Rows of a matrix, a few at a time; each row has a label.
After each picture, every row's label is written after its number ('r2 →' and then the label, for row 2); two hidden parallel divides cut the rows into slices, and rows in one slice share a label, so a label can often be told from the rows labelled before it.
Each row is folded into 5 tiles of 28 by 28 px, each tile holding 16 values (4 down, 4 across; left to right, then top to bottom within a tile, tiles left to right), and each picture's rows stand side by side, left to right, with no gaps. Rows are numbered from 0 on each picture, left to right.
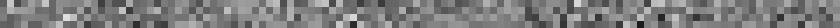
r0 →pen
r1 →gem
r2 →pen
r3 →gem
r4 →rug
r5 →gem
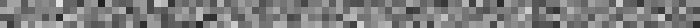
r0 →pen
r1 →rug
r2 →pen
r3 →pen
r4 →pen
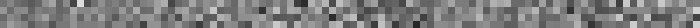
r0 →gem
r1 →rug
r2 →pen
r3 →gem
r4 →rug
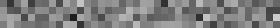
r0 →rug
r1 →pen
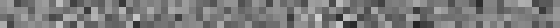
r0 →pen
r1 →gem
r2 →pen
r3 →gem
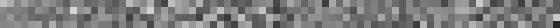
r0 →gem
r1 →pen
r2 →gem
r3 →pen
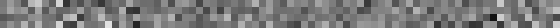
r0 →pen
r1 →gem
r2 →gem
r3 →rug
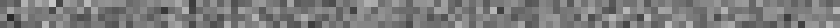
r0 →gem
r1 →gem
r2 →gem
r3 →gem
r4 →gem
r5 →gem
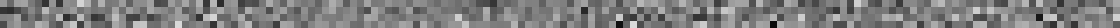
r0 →rug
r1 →pen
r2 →gem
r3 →gem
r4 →rug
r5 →pen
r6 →rug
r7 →pen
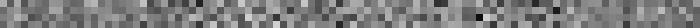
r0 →gem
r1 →rug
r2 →rug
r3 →pen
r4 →gem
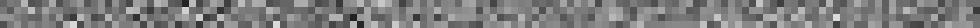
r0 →rug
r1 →rug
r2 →rug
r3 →gem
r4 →gem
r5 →pen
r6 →gem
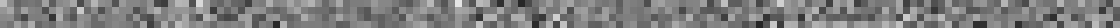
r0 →gem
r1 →pen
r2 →gem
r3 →pen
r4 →gem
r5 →rug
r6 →pen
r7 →rug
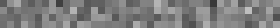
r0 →gem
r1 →gem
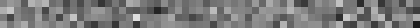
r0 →pen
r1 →gem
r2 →pen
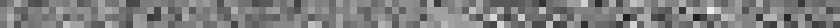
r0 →gem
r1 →gem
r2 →gem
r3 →pen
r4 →rug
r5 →pen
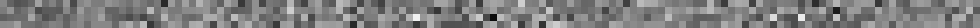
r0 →gem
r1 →pen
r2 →pen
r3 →rug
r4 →gem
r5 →pen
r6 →gem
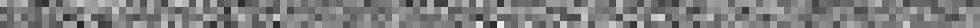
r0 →rug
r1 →pen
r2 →gem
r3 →pen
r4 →pen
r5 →gem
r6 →gem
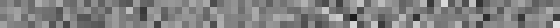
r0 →gem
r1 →gem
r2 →rug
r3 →rug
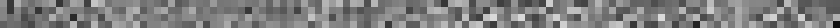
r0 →rug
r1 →gem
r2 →gem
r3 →pen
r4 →pen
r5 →pen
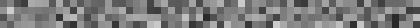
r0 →pen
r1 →rug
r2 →pen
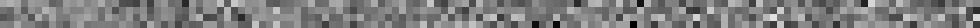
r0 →gem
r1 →rug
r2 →gem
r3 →pen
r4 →pen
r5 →pen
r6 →pen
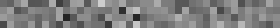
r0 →rug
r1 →gem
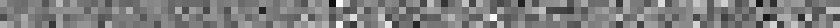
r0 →gem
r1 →gem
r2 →pen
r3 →pen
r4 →rug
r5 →rug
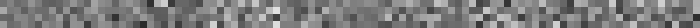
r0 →gem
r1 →rug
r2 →gem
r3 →rug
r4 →rug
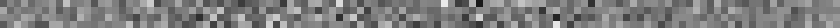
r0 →gem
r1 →pen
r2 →pen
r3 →rug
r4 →gem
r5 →gem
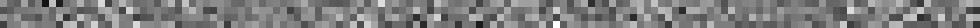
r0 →rug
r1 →gem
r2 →rug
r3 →rug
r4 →rug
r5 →gem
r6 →pen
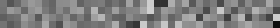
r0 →gem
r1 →pen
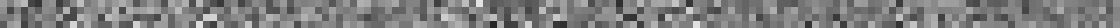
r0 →rug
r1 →pen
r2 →gem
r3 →pen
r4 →rug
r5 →gem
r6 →rug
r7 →gem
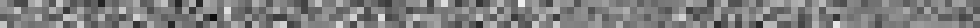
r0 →pen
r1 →rug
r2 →pen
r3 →rug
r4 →gem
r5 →rug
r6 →gem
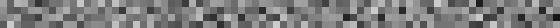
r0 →rug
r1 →rug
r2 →rug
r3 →rug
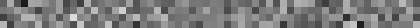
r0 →pen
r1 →gem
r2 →rug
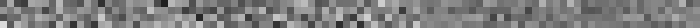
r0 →pen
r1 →pen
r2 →rug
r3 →gem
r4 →gem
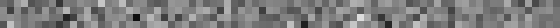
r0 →rug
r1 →gem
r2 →rug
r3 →gem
